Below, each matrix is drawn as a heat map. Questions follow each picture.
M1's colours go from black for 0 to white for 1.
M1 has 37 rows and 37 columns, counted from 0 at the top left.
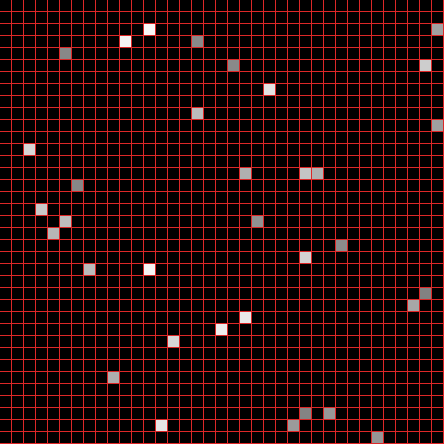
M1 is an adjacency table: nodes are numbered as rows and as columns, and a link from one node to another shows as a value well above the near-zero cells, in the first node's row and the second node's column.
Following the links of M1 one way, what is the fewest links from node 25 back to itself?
2
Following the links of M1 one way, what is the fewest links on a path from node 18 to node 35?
2
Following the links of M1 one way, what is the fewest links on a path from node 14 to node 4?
7
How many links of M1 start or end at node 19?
2
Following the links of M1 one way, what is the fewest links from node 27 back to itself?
5
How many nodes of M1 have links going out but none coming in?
2
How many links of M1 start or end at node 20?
3
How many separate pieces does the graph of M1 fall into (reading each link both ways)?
12
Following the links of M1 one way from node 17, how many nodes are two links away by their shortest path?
2
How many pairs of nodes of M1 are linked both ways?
4
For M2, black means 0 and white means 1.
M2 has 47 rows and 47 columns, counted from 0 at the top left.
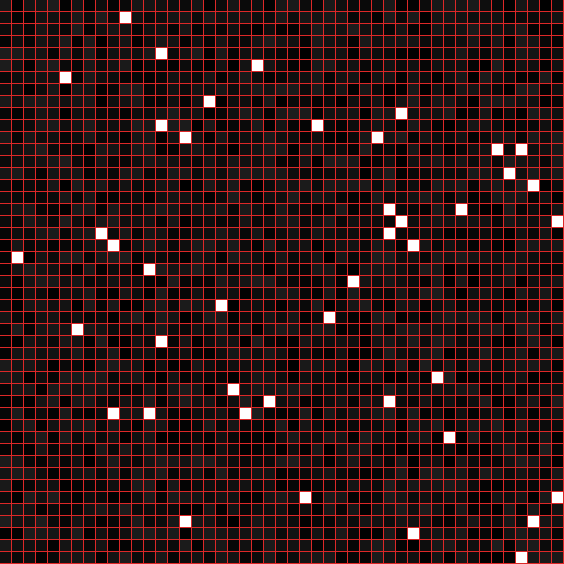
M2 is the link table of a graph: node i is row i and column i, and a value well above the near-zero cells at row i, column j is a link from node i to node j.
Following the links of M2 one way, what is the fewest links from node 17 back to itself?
4
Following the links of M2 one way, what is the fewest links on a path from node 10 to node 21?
5
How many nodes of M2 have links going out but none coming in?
5
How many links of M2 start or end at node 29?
1
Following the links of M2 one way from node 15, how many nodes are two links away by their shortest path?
1
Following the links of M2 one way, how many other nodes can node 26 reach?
7
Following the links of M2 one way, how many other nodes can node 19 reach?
4
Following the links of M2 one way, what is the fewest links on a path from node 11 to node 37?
3
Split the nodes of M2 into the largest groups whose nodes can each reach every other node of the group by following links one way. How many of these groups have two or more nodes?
3
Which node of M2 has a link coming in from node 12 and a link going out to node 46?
node 41
